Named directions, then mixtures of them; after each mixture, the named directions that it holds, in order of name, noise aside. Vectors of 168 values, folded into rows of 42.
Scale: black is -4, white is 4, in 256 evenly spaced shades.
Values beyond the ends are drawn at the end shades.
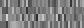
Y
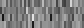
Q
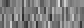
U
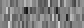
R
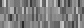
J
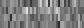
J, R.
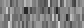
R.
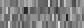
R.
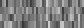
J, U.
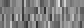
U.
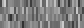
J.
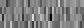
Q, U.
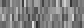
Q, U.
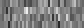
R.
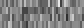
R, U.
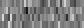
Q, R.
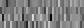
Q, U.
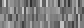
J.
